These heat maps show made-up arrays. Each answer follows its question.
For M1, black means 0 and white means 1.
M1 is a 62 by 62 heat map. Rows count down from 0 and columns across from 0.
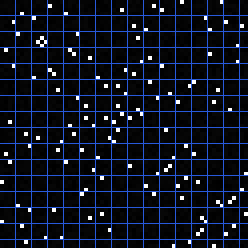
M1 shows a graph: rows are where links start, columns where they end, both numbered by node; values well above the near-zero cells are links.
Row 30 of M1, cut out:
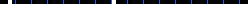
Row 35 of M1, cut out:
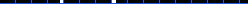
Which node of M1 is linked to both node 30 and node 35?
node 28
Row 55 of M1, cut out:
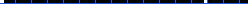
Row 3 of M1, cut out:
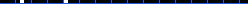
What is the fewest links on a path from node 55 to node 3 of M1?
7
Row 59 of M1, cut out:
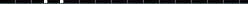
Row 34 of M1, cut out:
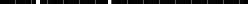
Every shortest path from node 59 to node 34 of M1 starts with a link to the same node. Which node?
node 11
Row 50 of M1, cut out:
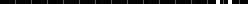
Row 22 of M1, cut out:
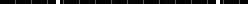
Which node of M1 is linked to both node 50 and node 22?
node 54
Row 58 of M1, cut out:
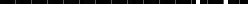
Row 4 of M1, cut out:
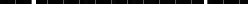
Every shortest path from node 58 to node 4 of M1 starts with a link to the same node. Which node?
node 49
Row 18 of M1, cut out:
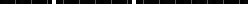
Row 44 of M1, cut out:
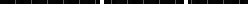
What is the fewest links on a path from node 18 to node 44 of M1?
6
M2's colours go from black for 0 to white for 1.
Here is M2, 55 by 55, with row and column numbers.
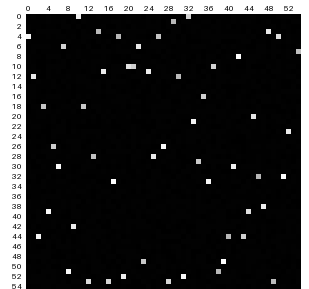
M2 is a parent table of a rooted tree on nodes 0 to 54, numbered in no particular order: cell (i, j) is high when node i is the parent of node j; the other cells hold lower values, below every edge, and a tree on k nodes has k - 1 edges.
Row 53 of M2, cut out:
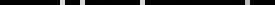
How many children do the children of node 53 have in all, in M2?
7
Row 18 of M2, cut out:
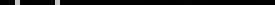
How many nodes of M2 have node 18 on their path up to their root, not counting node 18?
6
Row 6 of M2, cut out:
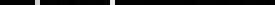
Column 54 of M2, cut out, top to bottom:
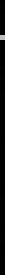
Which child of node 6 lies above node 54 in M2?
7
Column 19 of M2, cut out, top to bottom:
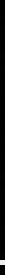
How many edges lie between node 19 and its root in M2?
4
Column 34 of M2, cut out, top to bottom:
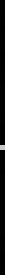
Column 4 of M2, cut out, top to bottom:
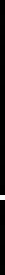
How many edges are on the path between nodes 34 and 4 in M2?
7
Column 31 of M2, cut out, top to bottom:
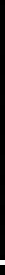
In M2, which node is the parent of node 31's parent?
23
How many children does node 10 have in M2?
3
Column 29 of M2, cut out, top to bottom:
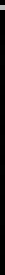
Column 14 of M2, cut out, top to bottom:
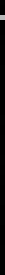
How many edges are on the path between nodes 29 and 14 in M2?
9
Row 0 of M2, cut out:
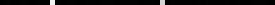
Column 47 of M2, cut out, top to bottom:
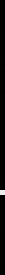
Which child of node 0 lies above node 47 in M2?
32
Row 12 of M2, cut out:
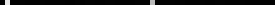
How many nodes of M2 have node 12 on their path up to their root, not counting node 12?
9
